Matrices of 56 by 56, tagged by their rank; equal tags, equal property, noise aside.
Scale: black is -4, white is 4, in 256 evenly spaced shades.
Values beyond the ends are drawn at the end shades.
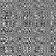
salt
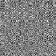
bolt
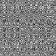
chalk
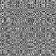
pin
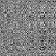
bolt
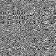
chalk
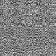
bolt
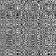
salt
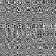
salt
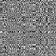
salt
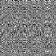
chalk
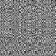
salt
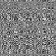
salt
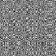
chalk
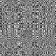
pin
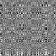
salt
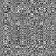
pin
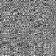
chalk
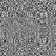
pin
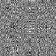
bolt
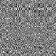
pin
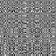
salt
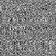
bolt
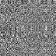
bolt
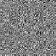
bolt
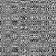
salt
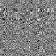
pin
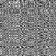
pin
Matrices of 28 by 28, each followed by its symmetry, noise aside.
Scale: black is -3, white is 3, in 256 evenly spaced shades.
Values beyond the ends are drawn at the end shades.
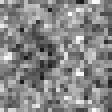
mirrored top to bottom.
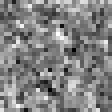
no symmetry.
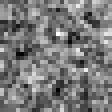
symmetric across the other diagonal.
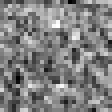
no symmetry.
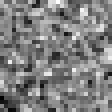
symmetric across the other diagonal.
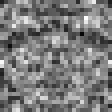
mirrored left to right.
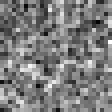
no symmetry.
